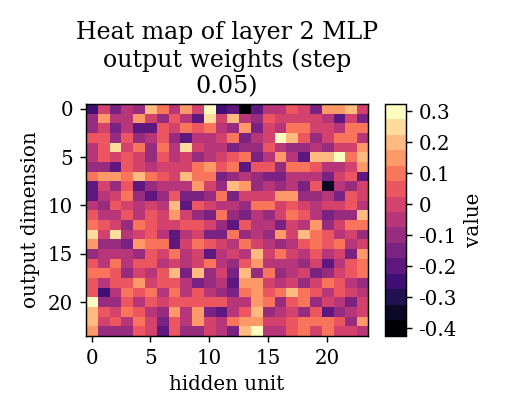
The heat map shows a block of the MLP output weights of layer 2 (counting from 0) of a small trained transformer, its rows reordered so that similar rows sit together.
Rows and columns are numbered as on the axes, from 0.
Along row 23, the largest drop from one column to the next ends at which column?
15
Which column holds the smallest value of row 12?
12
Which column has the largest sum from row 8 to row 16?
23
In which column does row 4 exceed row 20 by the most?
2
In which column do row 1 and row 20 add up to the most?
10
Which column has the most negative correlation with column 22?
14
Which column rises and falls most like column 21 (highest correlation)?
20
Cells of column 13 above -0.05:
13
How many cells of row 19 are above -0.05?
15
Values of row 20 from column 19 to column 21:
-0.1 0 -0.05
